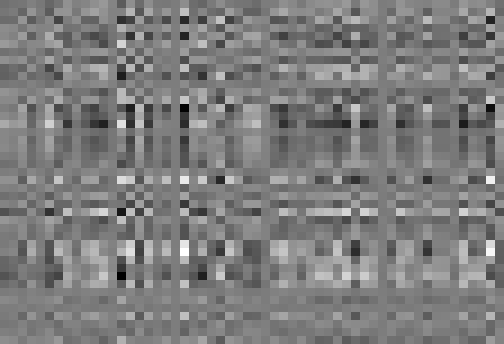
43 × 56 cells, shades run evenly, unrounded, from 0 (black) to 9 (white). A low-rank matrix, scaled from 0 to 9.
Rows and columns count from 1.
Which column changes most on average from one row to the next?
21
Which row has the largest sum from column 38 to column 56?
27
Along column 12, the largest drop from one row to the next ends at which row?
28
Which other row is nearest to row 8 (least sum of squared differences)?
19
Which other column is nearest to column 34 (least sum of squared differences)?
31
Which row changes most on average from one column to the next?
32
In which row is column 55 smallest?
14
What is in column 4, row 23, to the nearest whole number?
6
